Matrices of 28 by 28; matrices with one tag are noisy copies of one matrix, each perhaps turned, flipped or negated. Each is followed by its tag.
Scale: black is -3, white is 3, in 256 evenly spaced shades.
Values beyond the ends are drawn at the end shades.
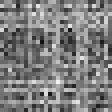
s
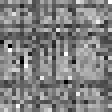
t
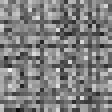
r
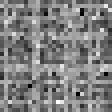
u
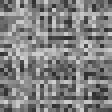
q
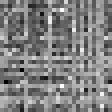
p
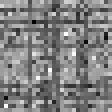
s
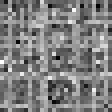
u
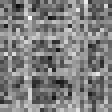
t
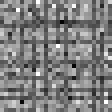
r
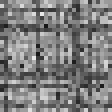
t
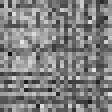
p
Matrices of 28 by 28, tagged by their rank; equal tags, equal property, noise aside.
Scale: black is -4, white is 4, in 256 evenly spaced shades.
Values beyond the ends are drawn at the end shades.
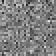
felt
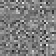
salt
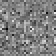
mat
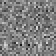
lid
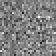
felt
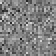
felt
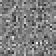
felt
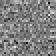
mat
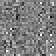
mat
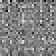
salt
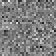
felt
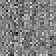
mat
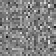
lid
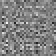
salt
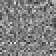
felt
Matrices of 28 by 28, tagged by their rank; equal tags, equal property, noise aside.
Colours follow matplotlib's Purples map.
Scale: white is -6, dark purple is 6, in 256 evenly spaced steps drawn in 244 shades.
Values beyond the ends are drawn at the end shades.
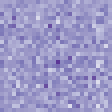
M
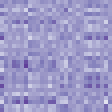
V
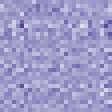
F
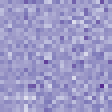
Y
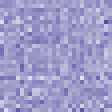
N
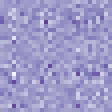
Y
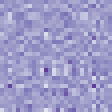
Y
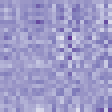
V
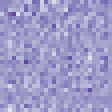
M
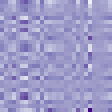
V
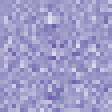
M
